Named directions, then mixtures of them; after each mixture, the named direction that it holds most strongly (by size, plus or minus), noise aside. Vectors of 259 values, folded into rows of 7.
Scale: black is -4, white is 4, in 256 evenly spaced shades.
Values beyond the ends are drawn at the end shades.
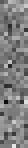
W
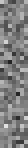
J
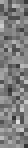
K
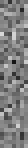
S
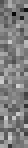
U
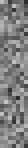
K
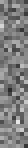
K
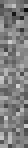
U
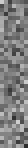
K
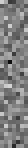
J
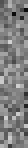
U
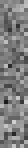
W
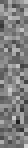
K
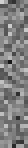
J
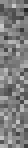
K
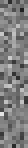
S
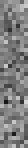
W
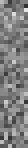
U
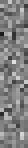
S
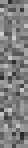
S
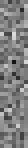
S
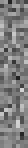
S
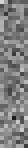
K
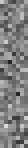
J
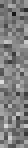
U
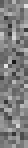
S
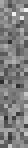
U
